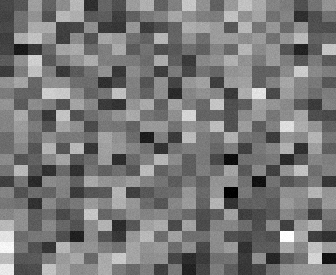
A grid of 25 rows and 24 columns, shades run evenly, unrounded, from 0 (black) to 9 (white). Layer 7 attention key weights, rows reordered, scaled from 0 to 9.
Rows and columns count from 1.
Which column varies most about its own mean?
1
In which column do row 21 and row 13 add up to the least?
13
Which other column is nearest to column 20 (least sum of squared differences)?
15
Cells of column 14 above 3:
21
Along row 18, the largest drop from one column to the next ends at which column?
17
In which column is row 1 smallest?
7
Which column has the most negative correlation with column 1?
18
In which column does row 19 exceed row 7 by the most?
9
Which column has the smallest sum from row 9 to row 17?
3
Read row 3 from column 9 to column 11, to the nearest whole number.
2 5 2
